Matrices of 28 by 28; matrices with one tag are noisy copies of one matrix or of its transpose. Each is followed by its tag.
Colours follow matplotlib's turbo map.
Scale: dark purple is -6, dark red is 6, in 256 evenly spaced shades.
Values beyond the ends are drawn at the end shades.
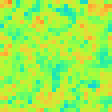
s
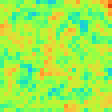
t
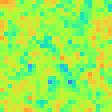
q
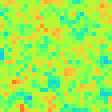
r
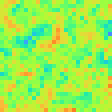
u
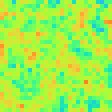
r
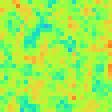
u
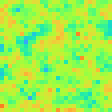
u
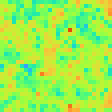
t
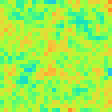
t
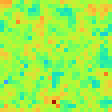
s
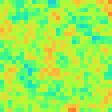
t
